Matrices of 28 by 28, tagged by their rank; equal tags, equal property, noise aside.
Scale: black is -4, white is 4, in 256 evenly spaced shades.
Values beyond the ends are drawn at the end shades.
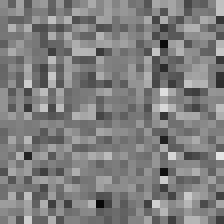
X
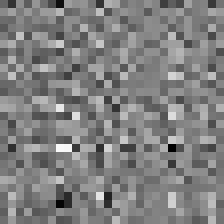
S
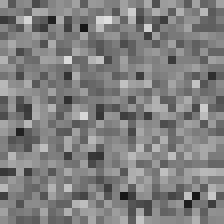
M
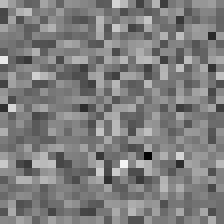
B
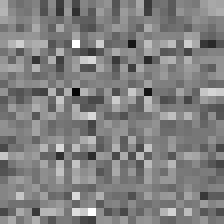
X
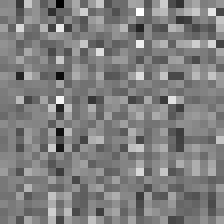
X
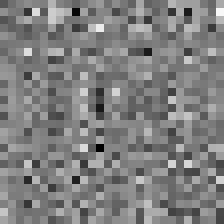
S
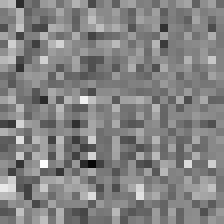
S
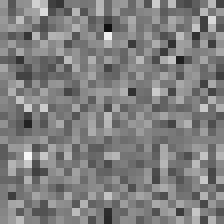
B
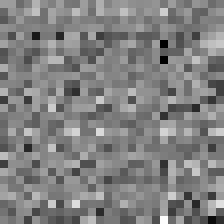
B
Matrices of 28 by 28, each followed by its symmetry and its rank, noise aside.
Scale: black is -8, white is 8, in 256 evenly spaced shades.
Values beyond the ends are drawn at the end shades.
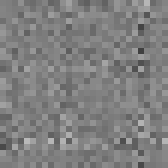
antisymmetric, rank four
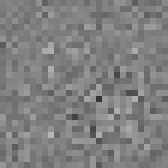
symmetric, rank six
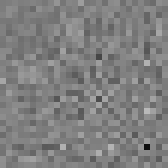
symmetric, rank four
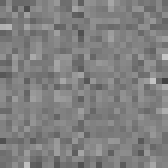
no symmetry, rank six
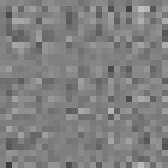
no symmetry, rank four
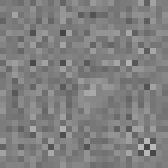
symmetric, rank four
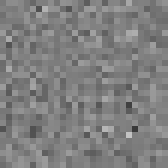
antisymmetric, rank six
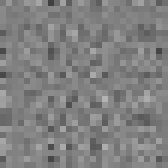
no symmetry, rank three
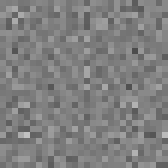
no symmetry, rank six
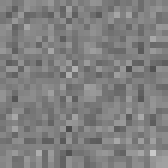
symmetric, rank four
